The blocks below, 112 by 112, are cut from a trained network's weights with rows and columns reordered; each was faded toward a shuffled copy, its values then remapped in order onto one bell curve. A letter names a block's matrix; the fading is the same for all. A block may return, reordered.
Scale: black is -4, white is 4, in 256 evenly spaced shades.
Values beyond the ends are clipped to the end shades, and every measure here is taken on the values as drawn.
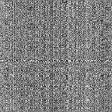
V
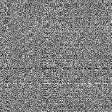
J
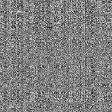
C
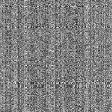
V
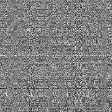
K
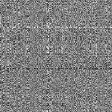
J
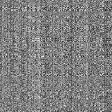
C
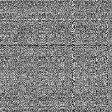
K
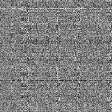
K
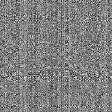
C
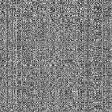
C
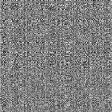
C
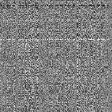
J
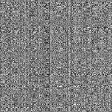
C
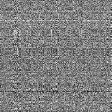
K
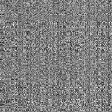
C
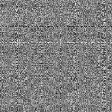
J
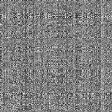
C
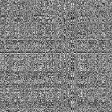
K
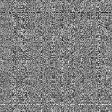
J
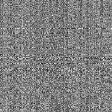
C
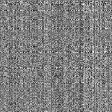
V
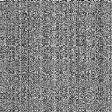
V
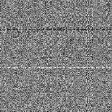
J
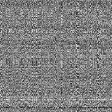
K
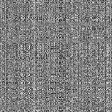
V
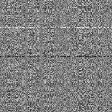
J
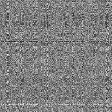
J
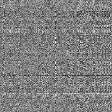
K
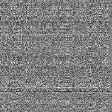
K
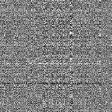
K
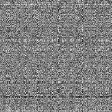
K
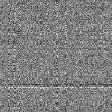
J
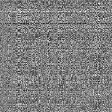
K
